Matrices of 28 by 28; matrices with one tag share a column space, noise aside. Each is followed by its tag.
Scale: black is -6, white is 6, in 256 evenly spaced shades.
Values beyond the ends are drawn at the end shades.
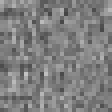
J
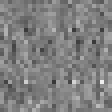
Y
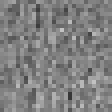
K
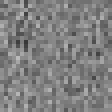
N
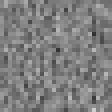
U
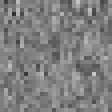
J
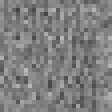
K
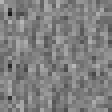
J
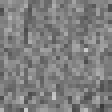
U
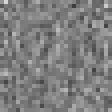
N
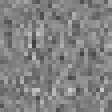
N
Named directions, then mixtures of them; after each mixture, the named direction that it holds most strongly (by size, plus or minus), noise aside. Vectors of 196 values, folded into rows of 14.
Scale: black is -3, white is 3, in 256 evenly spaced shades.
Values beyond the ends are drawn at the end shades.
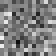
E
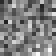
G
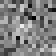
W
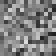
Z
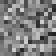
Z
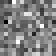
G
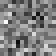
E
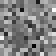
Z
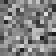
Z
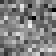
W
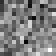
G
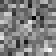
E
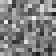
G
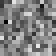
G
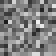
G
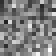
G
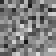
G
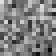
G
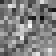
G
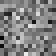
E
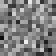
G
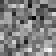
G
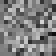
Z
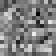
E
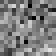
W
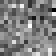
G
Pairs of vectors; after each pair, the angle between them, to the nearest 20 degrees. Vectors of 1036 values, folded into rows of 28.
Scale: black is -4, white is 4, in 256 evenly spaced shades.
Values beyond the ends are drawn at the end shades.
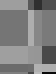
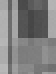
100 degrees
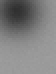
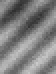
60 degrees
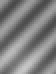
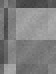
100 degrees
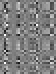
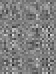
60 degrees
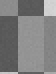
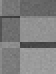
80 degrees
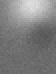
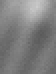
20 degrees
